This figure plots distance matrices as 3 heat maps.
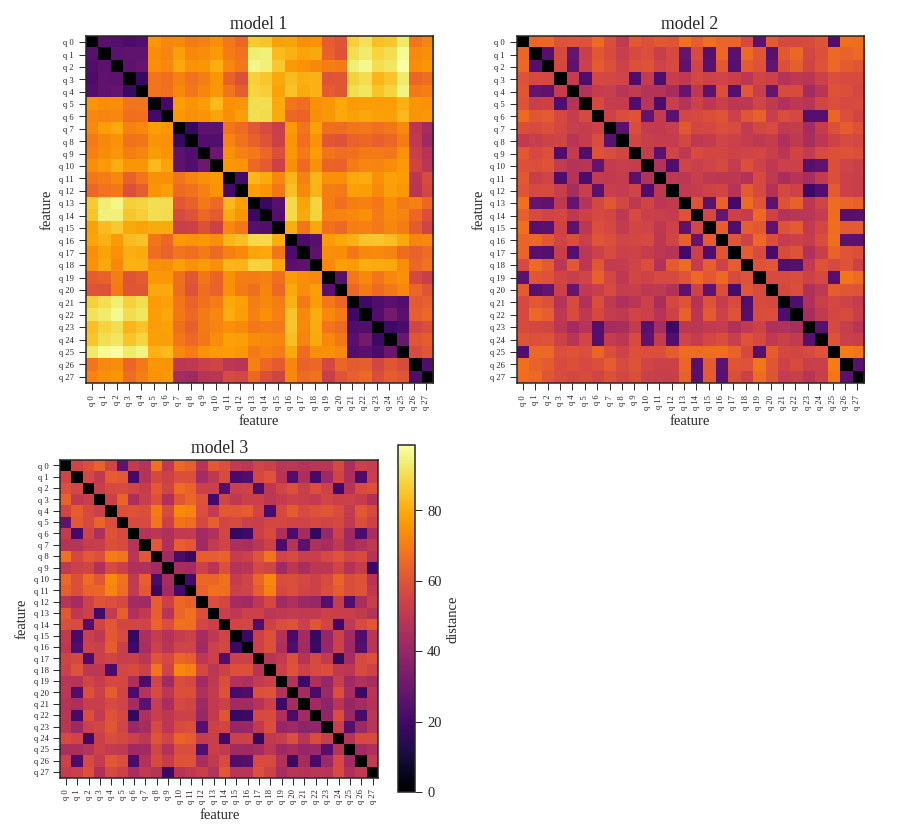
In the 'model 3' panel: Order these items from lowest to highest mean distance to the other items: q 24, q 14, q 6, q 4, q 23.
q 6, q 23, q 24, q 14, q 4
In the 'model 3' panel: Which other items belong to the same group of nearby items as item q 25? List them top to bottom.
q 12, q 23
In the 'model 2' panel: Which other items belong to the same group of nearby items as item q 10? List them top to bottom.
q 6, q 12, q 23, q 24
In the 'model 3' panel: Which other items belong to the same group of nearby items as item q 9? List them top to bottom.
q 27
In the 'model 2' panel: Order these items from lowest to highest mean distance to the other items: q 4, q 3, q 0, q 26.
q 4, q 3, q 26, q 0
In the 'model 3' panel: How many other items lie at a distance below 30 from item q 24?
3
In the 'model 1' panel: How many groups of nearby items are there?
9
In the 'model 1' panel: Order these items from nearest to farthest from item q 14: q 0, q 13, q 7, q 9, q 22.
q 13, q 7, q 9, q 22, q 0
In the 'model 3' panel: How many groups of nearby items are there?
9
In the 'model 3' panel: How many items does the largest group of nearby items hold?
7
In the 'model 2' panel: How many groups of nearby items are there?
7
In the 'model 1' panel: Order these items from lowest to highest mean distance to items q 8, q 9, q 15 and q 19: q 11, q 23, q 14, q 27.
q 27, q 14, q 23, q 11
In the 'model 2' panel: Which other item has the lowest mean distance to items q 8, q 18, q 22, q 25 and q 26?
q 21
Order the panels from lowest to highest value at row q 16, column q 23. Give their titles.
model 3, model 2, model 1
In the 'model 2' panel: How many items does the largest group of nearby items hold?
7
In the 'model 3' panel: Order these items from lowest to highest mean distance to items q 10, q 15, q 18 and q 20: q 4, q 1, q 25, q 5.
q 1, q 25, q 4, q 5
